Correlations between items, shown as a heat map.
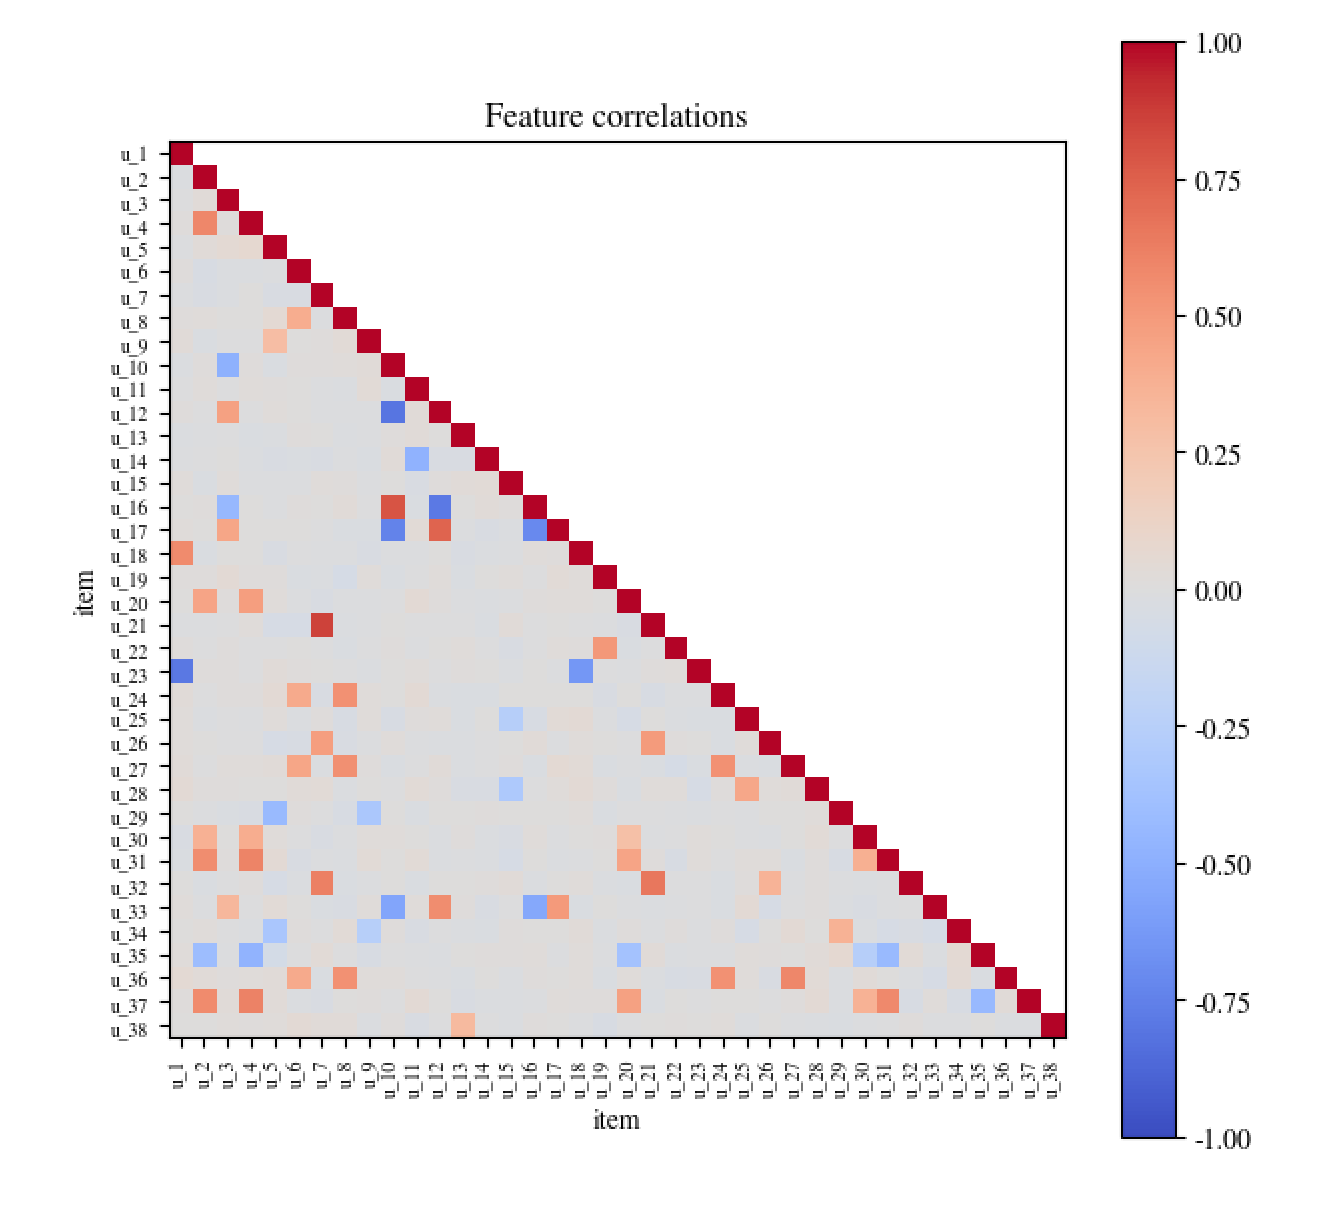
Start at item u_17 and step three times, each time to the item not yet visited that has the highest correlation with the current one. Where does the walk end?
u_3
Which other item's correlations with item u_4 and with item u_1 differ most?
u_23
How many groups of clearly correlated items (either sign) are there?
10
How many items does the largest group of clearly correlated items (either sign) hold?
7
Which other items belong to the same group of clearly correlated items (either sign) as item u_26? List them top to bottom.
u_7, u_21, u_32
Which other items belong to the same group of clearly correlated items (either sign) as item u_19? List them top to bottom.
u_22
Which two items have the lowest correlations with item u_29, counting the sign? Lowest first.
u_5, u_9
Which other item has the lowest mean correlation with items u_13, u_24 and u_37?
u_35
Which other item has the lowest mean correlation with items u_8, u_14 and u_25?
u_11
